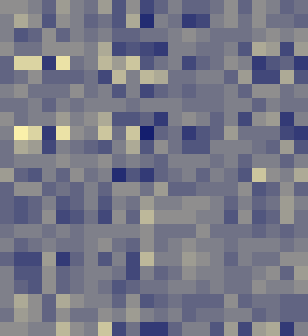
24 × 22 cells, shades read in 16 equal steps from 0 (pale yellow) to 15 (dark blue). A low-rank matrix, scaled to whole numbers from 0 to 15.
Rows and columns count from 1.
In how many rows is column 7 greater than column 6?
10
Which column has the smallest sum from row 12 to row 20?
11
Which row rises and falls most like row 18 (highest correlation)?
20
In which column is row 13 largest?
9
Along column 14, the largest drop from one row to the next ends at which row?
3
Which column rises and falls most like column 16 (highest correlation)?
21
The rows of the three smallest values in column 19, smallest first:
13, 4, 24
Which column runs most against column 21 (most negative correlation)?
8
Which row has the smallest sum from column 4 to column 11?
5
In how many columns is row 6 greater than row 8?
10
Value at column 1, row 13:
6
